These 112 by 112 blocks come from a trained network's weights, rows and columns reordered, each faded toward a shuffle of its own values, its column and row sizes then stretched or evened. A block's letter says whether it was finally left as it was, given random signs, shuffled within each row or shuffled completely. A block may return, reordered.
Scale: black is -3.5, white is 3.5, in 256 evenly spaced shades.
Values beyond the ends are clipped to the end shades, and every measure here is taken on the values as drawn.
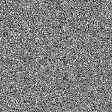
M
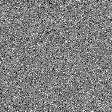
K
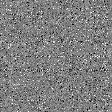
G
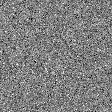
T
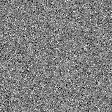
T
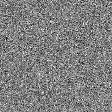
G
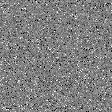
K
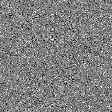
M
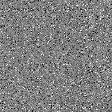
G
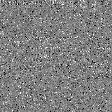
M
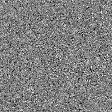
K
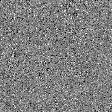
G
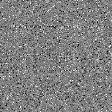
M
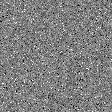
T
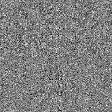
M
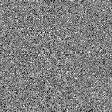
M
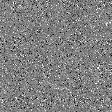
G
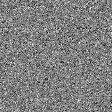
K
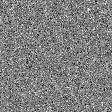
T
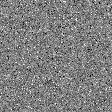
T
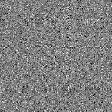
M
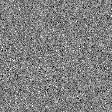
G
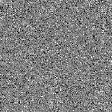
M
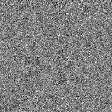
M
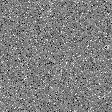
T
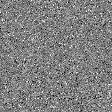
K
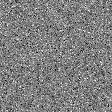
T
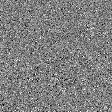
K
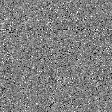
M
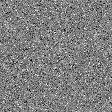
T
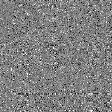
M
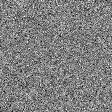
T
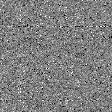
M
